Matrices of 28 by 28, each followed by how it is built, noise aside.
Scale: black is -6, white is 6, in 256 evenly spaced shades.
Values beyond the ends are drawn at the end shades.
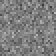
repeating columns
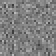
low rank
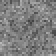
smooth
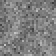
smooth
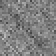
Toeplitz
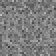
repeating columns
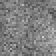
smooth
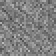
Toeplitz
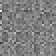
low rank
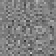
low rank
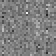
uneven columns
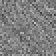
Toeplitz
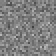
repeating columns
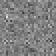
low rank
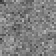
smooth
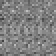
repeating columns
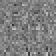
low rank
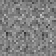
repeating columns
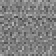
repeating columns
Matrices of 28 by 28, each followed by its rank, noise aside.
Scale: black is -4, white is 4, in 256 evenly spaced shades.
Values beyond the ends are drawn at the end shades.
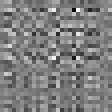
two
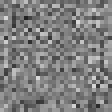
five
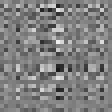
two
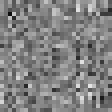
five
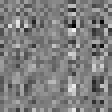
two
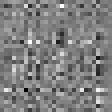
three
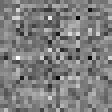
four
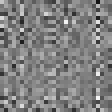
three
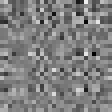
three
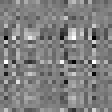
two
